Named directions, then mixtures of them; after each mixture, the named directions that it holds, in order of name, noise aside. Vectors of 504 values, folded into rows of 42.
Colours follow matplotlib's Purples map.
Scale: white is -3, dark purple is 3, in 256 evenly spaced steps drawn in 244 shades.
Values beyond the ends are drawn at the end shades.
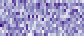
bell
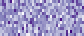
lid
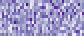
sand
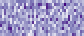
bell, sand.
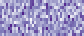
lid, sand.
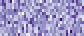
lid.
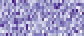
bell, sand.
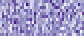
sand.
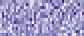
sand.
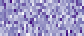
lid.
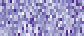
lid.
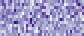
lid, sand.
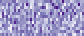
sand.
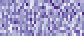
sand.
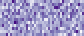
bell, sand.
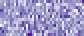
bell, lid.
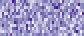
bell, sand.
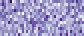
bell, lid.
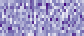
bell, sand.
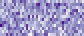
bell.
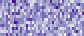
bell, sand.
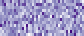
bell, lid.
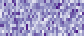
bell, sand.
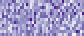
sand.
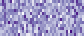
lid.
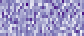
sand.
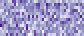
bell.
